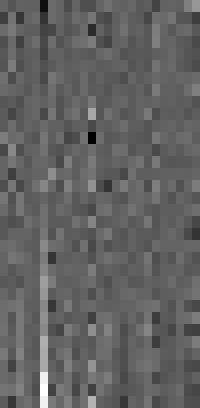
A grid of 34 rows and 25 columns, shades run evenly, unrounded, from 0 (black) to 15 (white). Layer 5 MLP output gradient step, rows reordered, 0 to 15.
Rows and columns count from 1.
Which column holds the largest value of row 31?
6
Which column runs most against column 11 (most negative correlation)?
14
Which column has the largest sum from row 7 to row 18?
7
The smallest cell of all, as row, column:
12, 12
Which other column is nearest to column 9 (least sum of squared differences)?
18
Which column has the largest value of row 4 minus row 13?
20
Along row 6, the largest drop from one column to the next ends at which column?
3
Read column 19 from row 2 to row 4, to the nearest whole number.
4 5 5
